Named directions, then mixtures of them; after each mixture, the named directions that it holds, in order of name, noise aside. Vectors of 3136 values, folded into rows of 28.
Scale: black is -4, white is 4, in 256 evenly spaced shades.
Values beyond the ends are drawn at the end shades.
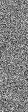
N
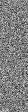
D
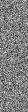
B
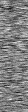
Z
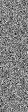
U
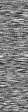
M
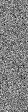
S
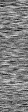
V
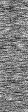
N, Z.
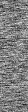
S, V, Z.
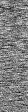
S, Z.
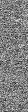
B, M, N.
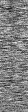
Z.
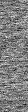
N, V, Z.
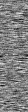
M.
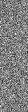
U.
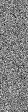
S.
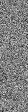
D, N.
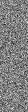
N, S, U.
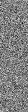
B, D, N.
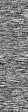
M.
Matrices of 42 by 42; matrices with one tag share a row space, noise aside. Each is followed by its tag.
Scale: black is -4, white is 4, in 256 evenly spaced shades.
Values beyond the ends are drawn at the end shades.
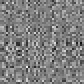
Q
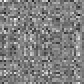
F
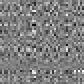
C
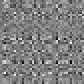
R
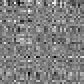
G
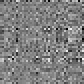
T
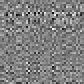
Q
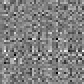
R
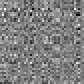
F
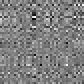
C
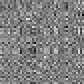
C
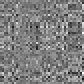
T
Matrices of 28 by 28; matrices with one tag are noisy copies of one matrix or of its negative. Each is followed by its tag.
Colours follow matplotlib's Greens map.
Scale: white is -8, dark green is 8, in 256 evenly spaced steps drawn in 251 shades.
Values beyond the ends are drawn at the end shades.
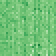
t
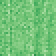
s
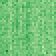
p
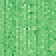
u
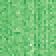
t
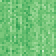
p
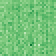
t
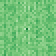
u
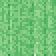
s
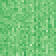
t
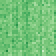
p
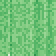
s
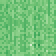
t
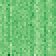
s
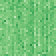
t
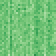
s
